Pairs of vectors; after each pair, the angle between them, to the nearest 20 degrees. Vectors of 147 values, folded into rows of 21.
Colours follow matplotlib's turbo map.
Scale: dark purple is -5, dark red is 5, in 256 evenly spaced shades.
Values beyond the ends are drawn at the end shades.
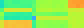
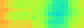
80 degrees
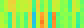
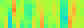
80 degrees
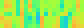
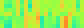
160 degrees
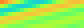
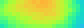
100 degrees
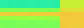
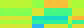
100 degrees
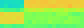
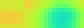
80 degrees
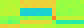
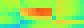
140 degrees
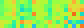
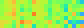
40 degrees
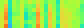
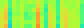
20 degrees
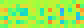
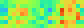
140 degrees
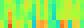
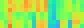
40 degrees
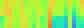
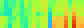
160 degrees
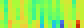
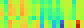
20 degrees
